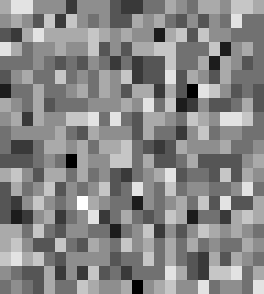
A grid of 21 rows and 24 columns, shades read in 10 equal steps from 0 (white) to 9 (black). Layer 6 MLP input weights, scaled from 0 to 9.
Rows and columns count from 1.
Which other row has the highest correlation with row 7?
3
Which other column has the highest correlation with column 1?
2
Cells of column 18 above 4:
11
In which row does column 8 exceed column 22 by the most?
20
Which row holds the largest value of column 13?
21
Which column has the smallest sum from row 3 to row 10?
16
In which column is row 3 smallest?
4
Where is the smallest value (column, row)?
8, 15
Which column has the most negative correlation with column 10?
9
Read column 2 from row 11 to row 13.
7 6 2
